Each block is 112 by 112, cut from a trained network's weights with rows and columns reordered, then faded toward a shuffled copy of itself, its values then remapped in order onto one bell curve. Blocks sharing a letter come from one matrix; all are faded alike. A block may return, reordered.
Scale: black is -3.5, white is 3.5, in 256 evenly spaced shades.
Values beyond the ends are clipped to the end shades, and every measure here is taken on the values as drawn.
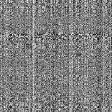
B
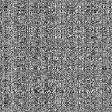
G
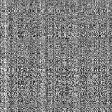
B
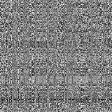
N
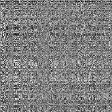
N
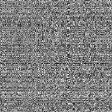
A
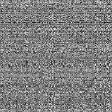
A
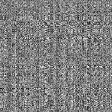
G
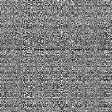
N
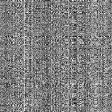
B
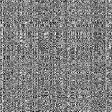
B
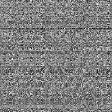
N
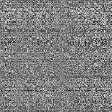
A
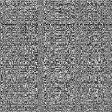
N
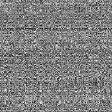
A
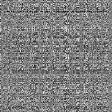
N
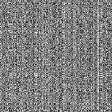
B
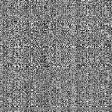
G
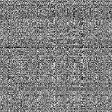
N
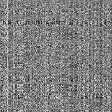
B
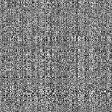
G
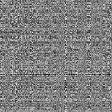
N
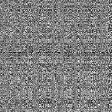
N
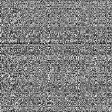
N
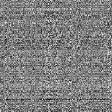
N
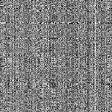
B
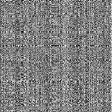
B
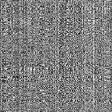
B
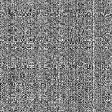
B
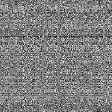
N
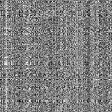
B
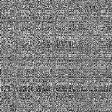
A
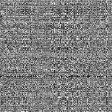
A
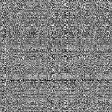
N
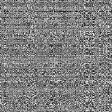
A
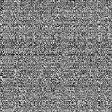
A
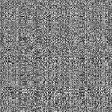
G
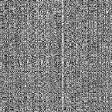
B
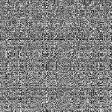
A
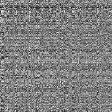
N
